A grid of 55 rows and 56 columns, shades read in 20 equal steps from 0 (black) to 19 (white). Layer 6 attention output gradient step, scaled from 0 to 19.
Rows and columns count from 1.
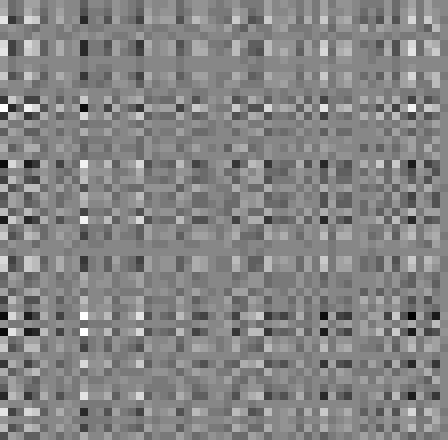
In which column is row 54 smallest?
11
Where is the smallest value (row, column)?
40, 52
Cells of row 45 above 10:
4
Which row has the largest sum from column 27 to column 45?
14
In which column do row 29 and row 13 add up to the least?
5
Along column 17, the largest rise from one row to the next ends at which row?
15
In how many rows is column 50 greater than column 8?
23
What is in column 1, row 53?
11
